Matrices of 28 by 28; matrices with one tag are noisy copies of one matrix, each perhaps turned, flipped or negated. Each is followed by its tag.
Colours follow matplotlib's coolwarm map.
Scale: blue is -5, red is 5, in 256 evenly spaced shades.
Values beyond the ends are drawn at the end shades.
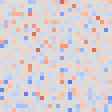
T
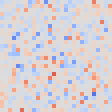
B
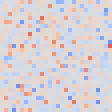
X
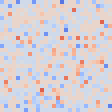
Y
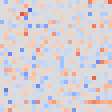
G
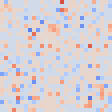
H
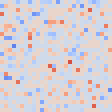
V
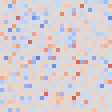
B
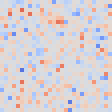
V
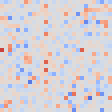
H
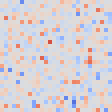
V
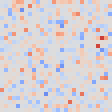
V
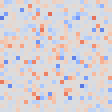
B
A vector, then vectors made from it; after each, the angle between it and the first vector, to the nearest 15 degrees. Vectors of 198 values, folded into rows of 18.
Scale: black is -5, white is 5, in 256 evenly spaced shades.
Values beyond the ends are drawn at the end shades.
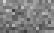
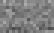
45 degrees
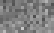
90 degrees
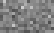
45 degrees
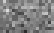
30 degrees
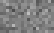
45 degrees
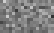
60 degrees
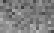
135 degrees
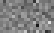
120 degrees
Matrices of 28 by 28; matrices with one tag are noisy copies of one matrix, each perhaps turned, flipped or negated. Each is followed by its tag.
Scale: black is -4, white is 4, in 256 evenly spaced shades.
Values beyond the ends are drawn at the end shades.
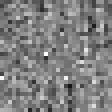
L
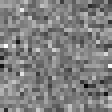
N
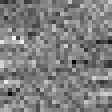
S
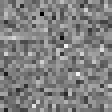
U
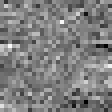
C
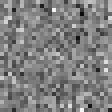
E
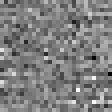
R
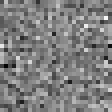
N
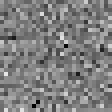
U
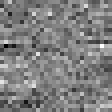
C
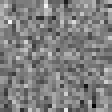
N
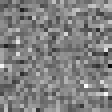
N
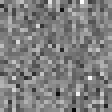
R
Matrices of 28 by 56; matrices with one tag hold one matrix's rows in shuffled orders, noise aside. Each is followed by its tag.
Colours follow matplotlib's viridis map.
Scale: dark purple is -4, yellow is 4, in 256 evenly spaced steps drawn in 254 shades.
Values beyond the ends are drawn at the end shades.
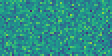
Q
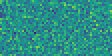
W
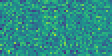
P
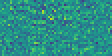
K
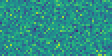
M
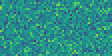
M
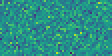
M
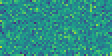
W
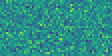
Q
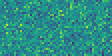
Q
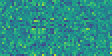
K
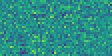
K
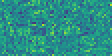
K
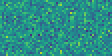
Q
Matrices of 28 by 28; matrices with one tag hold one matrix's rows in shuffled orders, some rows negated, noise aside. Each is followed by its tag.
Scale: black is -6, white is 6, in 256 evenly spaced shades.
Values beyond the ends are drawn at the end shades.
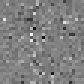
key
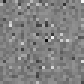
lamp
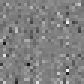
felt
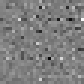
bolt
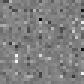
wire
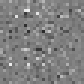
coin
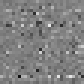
bolt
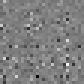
felt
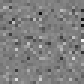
wire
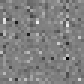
felt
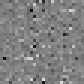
key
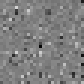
wire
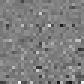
bolt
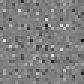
lamp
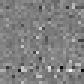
bolt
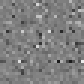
bolt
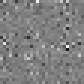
felt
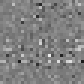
bolt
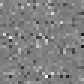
lamp
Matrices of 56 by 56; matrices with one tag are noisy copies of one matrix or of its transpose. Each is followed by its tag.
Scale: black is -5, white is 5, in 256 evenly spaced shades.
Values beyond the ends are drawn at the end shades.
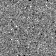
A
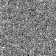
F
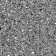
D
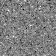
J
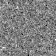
F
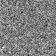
F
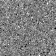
F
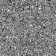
J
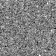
F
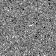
J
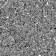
F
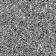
A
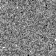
F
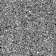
A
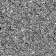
D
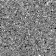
F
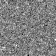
F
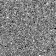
F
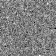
F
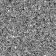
J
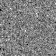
J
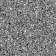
J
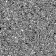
D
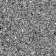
D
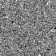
F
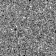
A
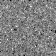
A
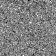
D
